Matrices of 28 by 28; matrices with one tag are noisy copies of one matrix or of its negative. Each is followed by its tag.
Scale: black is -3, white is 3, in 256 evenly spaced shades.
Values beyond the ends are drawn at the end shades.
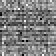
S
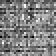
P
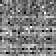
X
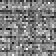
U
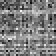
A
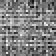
S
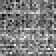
A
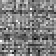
A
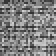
P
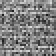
P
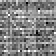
U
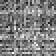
A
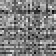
A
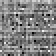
P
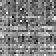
X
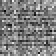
S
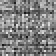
A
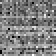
X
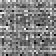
P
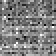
X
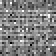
S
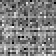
X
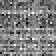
A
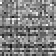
X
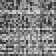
A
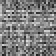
S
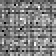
P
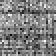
A
